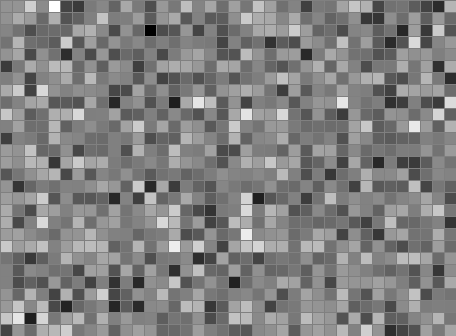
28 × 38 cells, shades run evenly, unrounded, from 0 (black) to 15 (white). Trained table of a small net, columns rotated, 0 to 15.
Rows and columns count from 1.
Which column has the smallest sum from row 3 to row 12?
33
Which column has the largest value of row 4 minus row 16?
2
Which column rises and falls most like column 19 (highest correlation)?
34
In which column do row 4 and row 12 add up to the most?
6
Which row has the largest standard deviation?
9
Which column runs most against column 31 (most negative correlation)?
21
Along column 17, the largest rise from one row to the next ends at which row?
23
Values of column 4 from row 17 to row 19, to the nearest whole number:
12 10 13
